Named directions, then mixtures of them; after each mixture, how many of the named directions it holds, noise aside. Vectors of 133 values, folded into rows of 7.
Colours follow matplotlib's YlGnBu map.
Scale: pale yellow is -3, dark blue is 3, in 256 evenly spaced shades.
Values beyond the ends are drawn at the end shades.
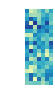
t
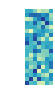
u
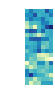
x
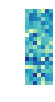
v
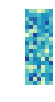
three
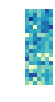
three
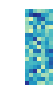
two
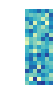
two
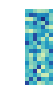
one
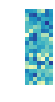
three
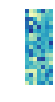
three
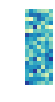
three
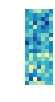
three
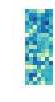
four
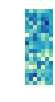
four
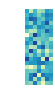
two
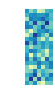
three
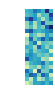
three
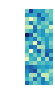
three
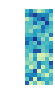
two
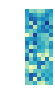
four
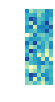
three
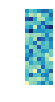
three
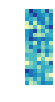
two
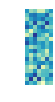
three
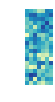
four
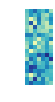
two
